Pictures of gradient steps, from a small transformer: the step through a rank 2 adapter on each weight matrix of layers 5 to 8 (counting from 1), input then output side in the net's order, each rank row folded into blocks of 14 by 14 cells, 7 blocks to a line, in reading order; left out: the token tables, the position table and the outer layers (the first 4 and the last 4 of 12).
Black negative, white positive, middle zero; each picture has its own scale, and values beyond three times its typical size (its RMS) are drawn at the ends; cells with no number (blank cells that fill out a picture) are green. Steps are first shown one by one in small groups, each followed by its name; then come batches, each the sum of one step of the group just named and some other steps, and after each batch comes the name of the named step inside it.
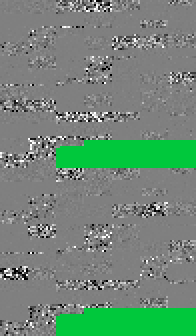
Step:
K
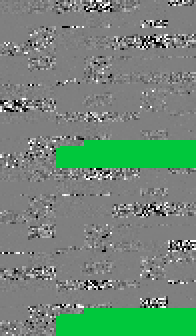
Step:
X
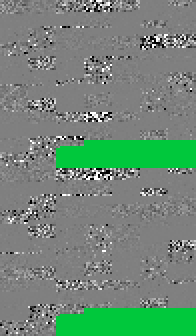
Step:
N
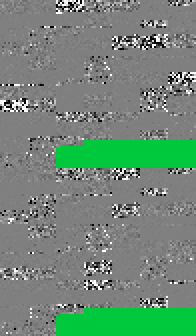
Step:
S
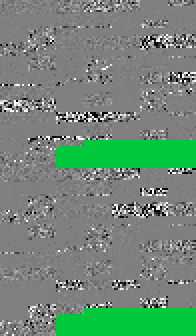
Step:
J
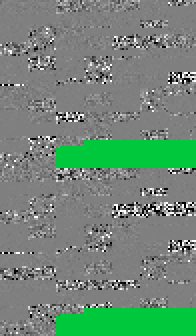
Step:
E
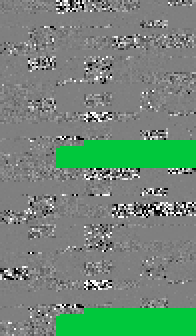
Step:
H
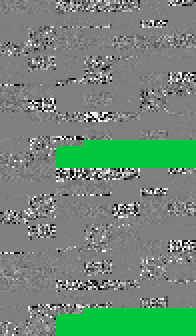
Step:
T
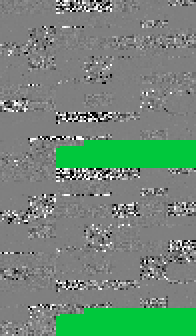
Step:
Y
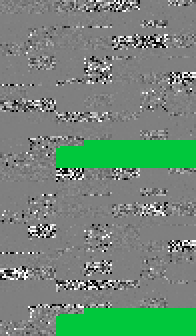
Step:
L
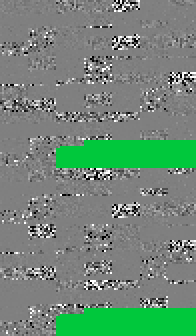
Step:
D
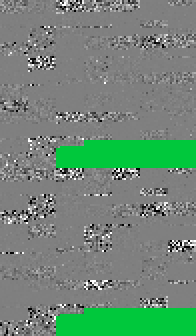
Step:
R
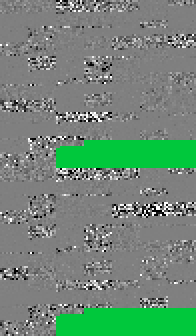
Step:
K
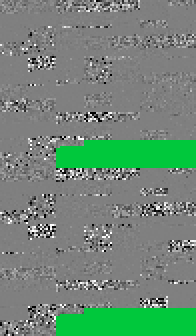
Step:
R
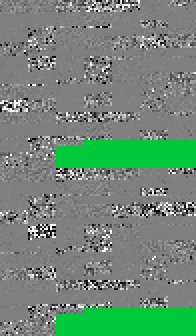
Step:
J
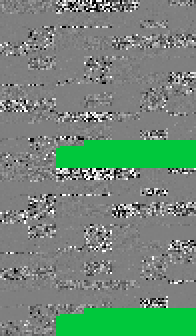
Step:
S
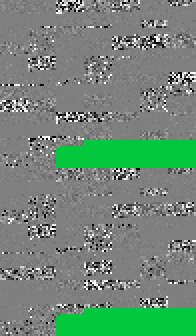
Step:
S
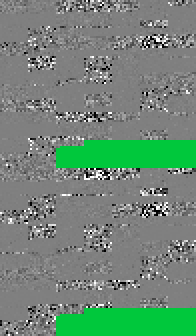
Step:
R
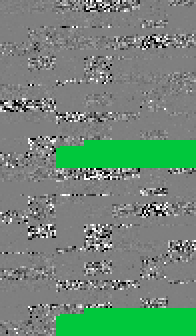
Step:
X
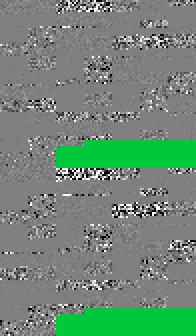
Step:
Y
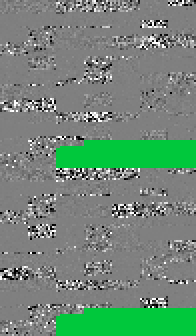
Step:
T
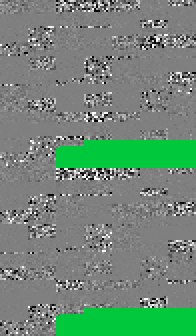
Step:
N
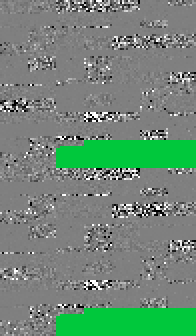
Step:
H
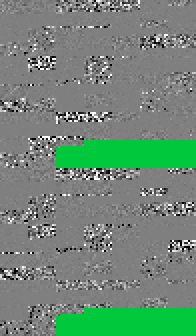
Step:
N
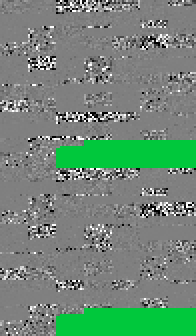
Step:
J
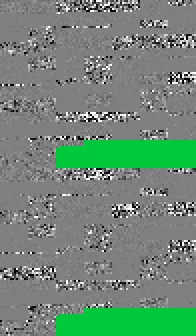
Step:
E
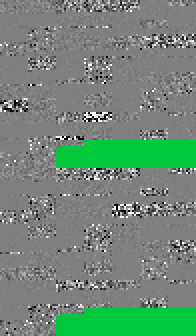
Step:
N
